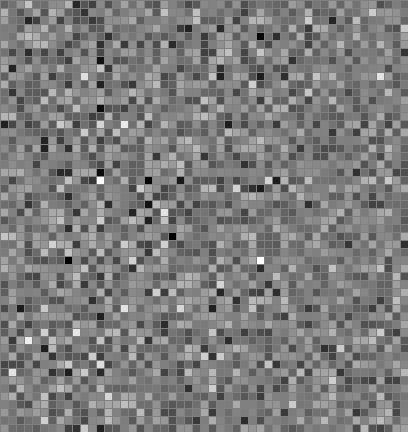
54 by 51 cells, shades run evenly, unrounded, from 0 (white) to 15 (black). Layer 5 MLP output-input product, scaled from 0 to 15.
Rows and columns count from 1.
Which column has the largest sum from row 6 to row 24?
13
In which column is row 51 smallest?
37
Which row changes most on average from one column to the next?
16
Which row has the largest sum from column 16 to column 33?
23
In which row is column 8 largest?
22
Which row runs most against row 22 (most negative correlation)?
46
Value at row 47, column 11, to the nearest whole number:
3
